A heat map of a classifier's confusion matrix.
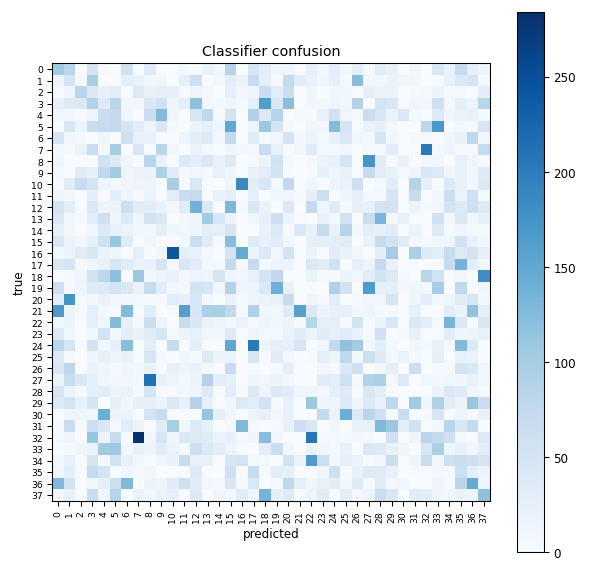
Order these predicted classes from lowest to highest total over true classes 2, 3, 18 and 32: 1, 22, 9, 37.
1, 9, 22, 37
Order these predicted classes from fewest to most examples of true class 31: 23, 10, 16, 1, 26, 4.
23, 26, 4, 1, 10, 16
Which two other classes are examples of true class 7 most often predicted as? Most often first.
32, 5
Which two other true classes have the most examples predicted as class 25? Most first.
30, 24
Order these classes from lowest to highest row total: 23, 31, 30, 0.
23, 0, 30, 31
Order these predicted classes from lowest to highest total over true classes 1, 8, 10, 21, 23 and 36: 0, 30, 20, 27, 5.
30, 5, 27, 20, 0
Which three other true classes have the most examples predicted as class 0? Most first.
21, 36, 24
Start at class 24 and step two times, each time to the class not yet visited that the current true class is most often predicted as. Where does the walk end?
35
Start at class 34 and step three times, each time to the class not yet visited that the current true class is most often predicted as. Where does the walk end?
33
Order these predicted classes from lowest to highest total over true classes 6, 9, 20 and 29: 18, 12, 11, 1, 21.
21, 11, 18, 12, 1
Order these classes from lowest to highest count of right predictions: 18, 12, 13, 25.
18, 25, 13, 12
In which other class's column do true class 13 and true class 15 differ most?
5
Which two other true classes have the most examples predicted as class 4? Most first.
30, 33
